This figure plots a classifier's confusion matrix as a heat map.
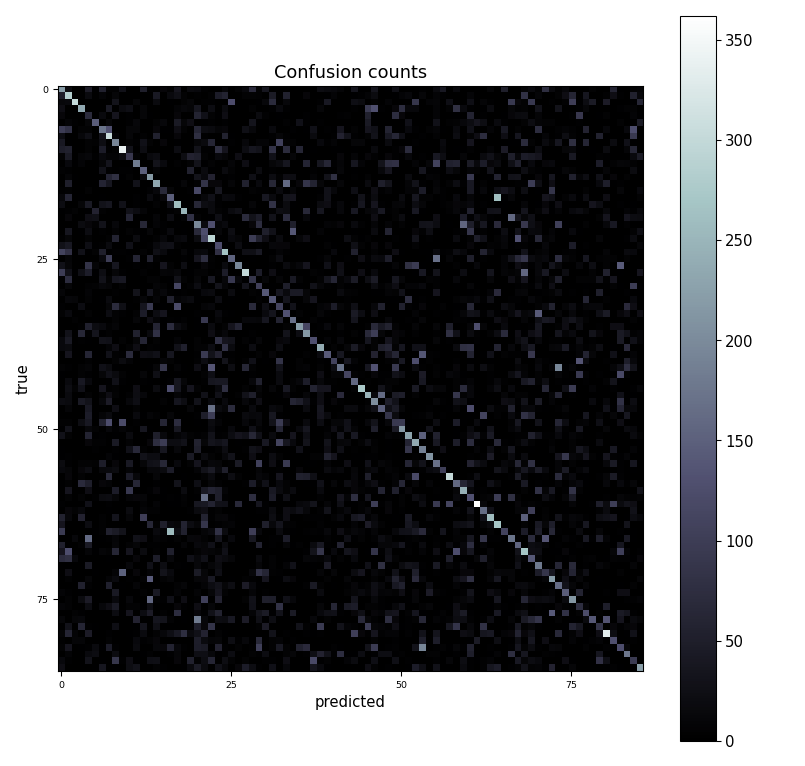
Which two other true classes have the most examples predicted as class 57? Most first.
61, 36
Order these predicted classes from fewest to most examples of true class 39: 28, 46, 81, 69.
28, 81, 46, 69
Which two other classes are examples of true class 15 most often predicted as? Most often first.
20, 72
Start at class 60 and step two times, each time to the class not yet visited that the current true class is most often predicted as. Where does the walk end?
34
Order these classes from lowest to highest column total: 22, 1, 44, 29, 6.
44, 6, 29, 1, 22
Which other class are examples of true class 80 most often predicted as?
43
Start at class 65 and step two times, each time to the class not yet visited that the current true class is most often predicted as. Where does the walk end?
64
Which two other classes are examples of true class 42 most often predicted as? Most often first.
82, 76
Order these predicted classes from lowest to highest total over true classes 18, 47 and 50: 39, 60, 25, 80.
39, 80, 25, 60
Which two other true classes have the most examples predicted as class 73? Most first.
41, 20
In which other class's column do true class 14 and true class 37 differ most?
33
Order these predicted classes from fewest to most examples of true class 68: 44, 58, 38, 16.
44, 16, 38, 58
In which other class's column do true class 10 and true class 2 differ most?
25
